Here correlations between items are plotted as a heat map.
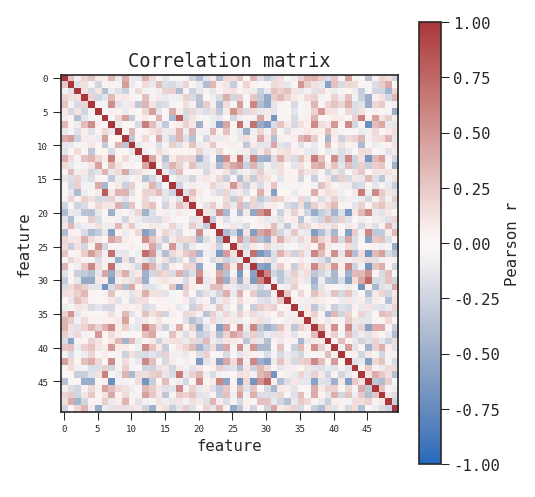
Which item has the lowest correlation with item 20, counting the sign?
42
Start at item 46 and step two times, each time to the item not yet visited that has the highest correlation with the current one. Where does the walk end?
6
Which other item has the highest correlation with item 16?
25
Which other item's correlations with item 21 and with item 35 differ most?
1
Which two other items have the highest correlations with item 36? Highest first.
9, 0
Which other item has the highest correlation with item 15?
45
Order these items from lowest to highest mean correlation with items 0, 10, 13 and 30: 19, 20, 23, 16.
23, 20, 19, 16
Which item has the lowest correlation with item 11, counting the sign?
4
